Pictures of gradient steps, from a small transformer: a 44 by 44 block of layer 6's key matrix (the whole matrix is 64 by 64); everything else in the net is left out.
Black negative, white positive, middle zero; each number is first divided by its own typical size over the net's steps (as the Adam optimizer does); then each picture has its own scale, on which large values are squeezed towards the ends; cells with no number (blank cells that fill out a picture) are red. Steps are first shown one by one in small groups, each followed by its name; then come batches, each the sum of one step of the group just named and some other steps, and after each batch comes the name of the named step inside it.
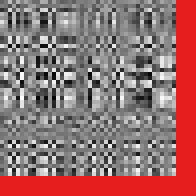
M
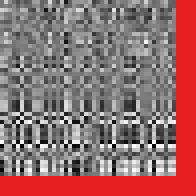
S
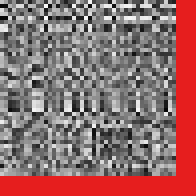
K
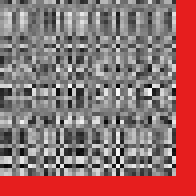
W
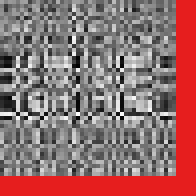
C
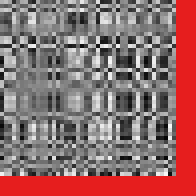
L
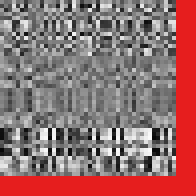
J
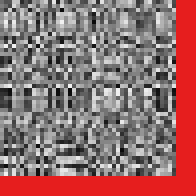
W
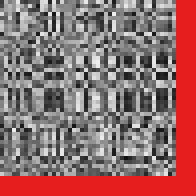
L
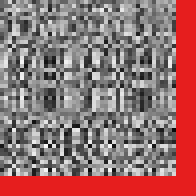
M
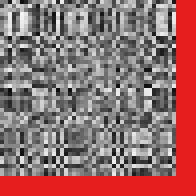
W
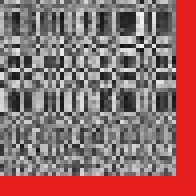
S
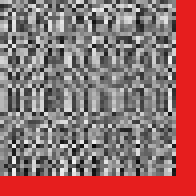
K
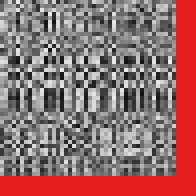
J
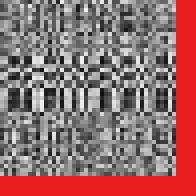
J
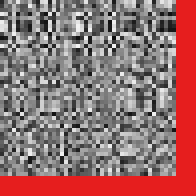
M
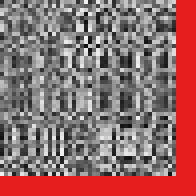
L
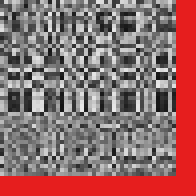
K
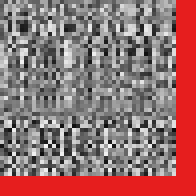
M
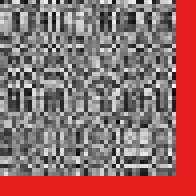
W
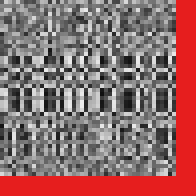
L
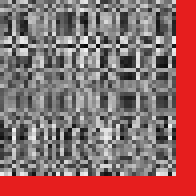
L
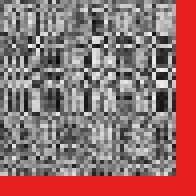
L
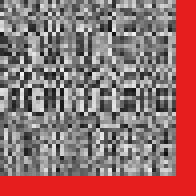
M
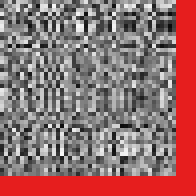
M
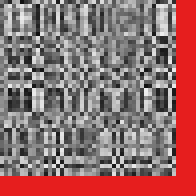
W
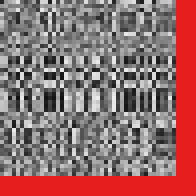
M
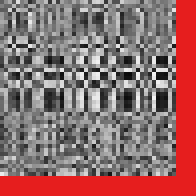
L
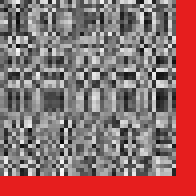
J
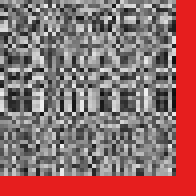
K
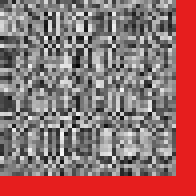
C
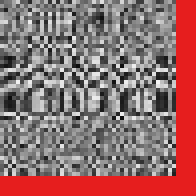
C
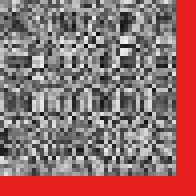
J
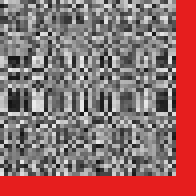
K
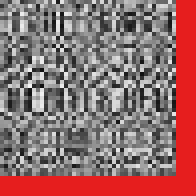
W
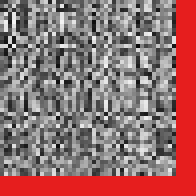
M
